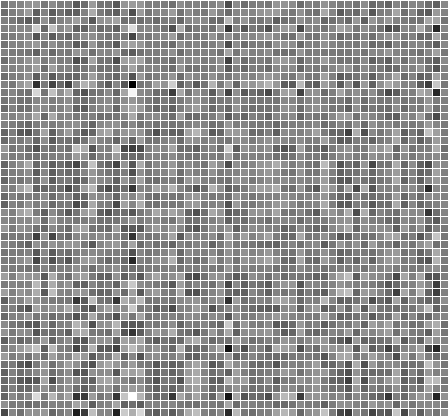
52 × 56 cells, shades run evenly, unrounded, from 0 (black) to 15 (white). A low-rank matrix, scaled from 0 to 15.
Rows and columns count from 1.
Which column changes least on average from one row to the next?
2
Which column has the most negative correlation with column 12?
47
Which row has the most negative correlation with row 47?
29
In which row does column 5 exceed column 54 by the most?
44
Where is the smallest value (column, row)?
17, 11
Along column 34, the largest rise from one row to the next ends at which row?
5
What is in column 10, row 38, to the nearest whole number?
3
